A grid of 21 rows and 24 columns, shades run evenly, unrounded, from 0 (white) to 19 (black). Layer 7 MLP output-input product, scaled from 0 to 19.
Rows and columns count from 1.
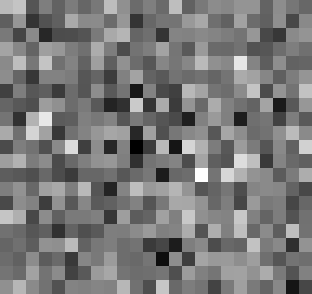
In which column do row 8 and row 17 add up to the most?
22
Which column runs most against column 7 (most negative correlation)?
24
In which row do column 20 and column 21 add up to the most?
4
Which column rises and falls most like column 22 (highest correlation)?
2
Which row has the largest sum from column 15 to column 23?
9
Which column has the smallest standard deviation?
8
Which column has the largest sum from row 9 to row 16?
11
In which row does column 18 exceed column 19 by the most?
12
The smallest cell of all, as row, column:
13, 16
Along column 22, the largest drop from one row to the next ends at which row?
10
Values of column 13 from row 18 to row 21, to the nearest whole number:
14 18 10 4
